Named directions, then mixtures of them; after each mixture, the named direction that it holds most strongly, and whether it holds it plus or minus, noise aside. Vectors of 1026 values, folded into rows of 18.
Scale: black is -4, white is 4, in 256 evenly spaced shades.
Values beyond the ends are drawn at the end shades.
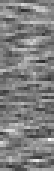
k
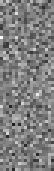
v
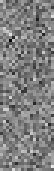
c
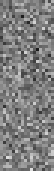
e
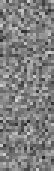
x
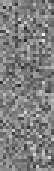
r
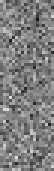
c, plus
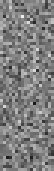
e, minus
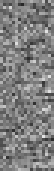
r, minus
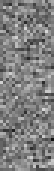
r, minus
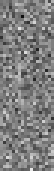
e, plus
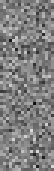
c, plus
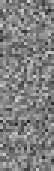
x, plus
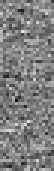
x, minus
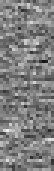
k, plus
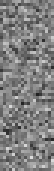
v, minus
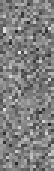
e, plus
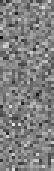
v, minus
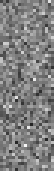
v, minus
